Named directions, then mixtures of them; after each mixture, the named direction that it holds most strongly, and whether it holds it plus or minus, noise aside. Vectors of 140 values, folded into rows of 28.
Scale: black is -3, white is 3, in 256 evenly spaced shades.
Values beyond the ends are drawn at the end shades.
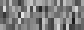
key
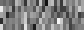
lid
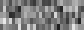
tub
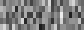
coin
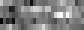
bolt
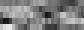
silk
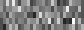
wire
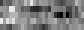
bolt, minus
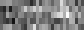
bolt, plus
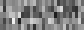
tub, minus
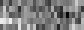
tub, plus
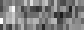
bolt, minus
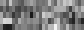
silk, minus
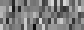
lid, plus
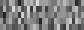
key, plus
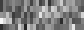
lid, minus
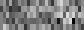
wire, minus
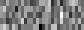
coin, plus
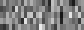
coin, minus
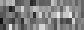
bolt, plus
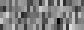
key, minus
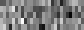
coin, plus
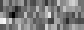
tub, plus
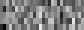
coin, minus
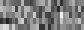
coin, plus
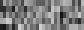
coin, minus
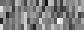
lid, plus
